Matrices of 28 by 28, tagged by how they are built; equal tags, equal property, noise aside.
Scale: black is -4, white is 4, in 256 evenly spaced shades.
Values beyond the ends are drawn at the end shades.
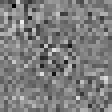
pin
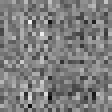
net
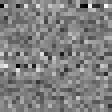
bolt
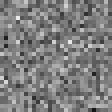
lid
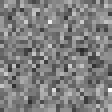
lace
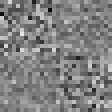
pin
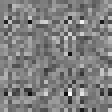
net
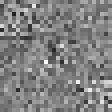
pin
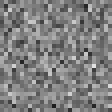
lace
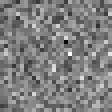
lid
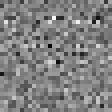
bolt
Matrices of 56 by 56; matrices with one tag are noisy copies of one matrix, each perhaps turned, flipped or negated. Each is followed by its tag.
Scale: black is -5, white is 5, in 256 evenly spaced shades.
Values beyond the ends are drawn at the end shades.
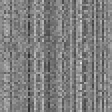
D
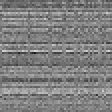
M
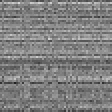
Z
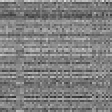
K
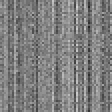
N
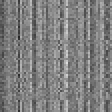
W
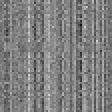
D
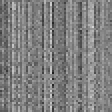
M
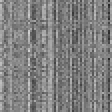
Z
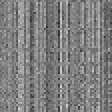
M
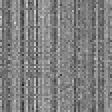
N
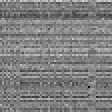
K
